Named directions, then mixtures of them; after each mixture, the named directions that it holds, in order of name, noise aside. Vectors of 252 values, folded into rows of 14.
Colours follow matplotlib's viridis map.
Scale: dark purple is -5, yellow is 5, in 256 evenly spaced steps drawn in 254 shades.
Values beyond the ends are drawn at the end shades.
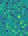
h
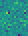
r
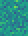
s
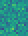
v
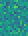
h, s.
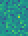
h.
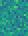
r, s.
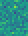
s.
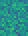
r, v.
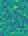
s.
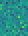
h.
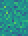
r, s.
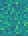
r, v.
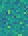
h, r.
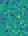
h.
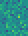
h.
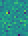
r.
